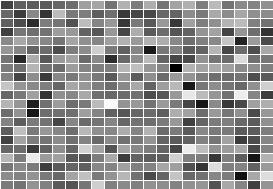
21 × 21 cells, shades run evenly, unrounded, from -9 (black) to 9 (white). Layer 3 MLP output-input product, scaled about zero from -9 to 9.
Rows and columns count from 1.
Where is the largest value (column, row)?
9, 12
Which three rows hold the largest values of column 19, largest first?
11, 7, 3
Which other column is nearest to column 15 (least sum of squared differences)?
16
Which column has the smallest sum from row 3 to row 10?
14
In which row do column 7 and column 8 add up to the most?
17
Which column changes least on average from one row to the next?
6
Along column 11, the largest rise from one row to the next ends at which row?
10
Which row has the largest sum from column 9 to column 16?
5
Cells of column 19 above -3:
17
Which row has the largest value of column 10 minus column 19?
20
